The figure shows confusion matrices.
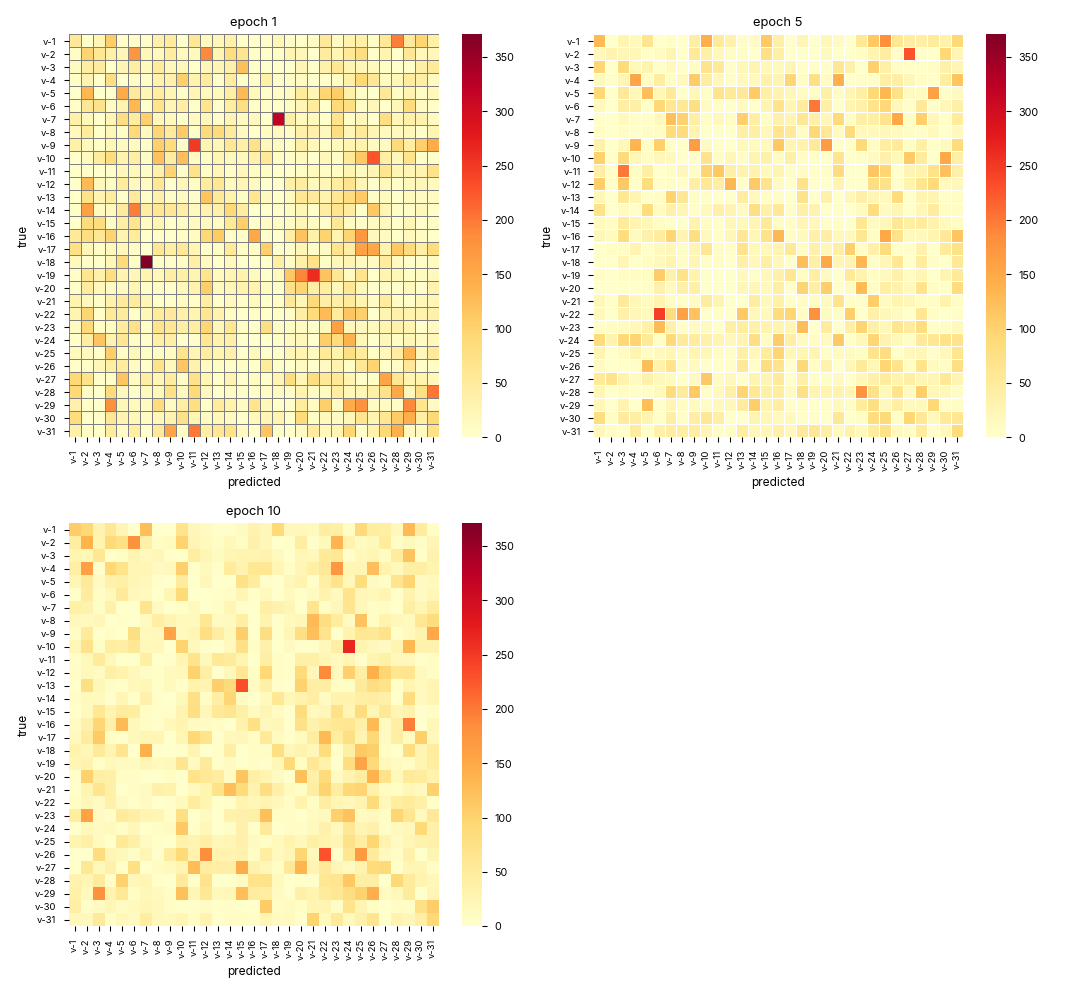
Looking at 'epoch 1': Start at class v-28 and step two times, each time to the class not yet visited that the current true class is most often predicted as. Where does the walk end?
v-11
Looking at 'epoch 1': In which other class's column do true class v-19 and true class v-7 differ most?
v-18
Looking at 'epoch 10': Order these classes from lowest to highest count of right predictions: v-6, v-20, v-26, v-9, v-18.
v-6, v-26, v-18, v-20, v-9
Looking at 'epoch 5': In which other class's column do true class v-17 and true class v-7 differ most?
v-26
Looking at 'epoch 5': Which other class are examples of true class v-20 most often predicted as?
v-23
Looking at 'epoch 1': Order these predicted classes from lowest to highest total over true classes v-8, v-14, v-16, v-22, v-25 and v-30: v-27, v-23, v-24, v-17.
v-17, v-27, v-23, v-24
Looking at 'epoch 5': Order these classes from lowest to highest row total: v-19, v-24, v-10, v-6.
v-19, v-10, v-6, v-24
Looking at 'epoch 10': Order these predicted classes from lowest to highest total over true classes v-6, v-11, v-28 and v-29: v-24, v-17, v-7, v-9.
v-9, v-7, v-17, v-24
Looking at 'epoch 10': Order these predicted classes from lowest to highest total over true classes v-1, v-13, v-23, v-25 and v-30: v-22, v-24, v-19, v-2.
v-19, v-22, v-24, v-2
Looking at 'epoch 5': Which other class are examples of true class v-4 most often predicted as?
v-21
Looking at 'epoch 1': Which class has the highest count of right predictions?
v-29
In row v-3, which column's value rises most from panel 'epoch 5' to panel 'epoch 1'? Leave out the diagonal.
v-15
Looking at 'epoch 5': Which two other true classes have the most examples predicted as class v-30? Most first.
v-10, v-11
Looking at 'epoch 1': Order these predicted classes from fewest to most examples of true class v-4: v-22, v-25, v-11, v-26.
v-22, v-11, v-26, v-25
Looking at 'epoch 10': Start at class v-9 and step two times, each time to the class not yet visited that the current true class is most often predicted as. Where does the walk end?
v-21
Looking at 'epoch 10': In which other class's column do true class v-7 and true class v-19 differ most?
v-25
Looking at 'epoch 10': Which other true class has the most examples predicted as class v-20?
v-27
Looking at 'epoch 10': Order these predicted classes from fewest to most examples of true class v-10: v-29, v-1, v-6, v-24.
v-1, v-6, v-29, v-24
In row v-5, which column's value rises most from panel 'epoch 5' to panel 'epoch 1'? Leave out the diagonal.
v-2
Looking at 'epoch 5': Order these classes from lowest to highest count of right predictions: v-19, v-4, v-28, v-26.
v-19, v-26, v-28, v-4
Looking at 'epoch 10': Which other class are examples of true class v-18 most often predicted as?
v-7
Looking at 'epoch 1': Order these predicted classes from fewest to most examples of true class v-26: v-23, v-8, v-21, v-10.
v-21, v-23, v-8, v-10
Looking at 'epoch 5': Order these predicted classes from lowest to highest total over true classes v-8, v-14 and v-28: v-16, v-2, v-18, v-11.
v-2, v-11, v-18, v-16
